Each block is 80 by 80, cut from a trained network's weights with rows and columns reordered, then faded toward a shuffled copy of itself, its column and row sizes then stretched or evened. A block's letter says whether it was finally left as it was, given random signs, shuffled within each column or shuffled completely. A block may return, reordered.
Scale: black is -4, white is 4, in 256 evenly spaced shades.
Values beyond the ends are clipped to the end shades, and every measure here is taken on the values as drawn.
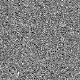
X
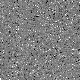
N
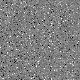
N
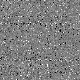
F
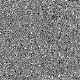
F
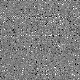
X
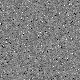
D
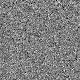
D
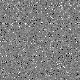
X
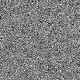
N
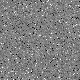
D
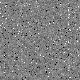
N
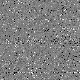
F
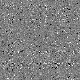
X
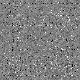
F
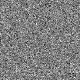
N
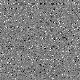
X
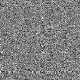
X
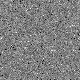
D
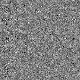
F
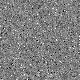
D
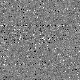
F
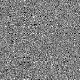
X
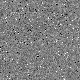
D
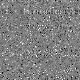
X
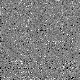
F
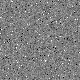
D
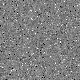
D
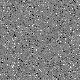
N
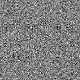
X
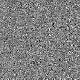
X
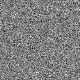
N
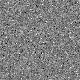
D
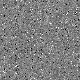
N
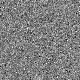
D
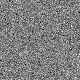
D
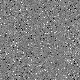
N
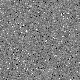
D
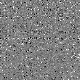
X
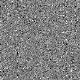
F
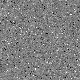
D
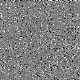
F
